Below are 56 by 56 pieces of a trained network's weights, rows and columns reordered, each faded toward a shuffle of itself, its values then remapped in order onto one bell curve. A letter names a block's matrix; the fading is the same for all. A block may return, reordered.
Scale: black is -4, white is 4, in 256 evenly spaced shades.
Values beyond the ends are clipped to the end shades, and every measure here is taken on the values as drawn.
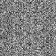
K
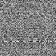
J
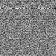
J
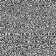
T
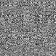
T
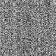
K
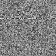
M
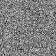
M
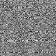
T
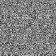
T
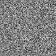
M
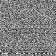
J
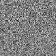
M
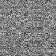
J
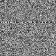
M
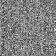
K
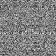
J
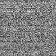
J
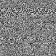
T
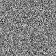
M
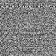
J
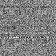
J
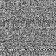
J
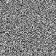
M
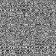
T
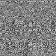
T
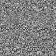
T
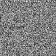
M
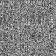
K
